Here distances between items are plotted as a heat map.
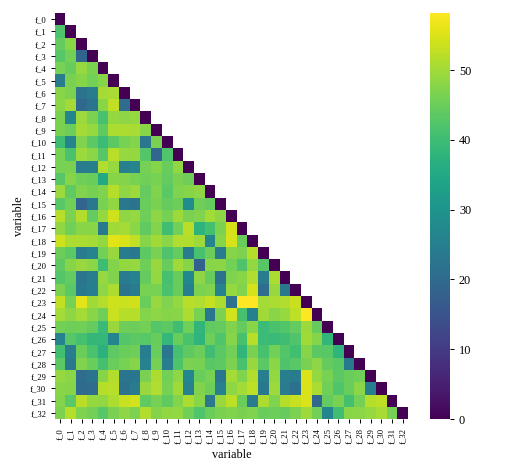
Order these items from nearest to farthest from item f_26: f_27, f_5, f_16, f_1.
f_5, f_27, f_1, f_16
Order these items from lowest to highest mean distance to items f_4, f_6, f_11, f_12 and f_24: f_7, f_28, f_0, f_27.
f_7, f_27, f_28, f_0
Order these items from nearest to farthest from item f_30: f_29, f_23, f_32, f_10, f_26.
f_29, f_26, f_10, f_32, f_23
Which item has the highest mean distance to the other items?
f_23
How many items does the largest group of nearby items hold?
11
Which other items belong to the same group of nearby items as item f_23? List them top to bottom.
f_16
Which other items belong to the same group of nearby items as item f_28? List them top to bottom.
f_1, f_8, f_10, f_27
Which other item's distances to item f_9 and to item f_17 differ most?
f_11
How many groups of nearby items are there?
9
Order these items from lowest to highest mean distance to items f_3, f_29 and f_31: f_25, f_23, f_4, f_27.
f_27, f_25, f_4, f_23
